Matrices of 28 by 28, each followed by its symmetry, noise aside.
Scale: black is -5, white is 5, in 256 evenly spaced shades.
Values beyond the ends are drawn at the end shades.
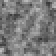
same after a half turn.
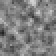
antisymmetric.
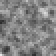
symmetric across the other diagonal.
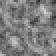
symmetric across the other diagonal.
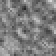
symmetric across the other diagonal.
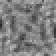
same after a half turn.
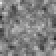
same after a half turn.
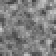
symmetric across the other diagonal.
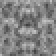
mirrored left to right.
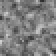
antisymmetric.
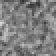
antisymmetric.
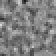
antisymmetric.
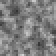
same after a half turn.
